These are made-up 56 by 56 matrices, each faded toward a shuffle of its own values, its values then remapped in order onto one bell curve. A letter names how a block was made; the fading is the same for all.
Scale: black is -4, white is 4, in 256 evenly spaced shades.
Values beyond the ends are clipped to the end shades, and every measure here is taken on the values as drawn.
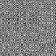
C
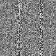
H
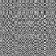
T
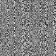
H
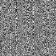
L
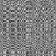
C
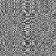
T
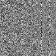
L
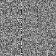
H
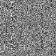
L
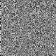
L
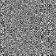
L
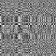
T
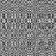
T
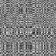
T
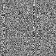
L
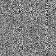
L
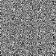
L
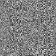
L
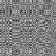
T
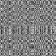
C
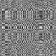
T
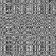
C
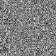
L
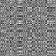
C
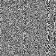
L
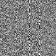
H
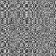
C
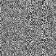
L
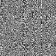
L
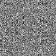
L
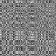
C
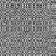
C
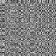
C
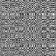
T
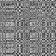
C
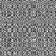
C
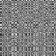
C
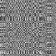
C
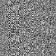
H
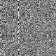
H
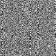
H
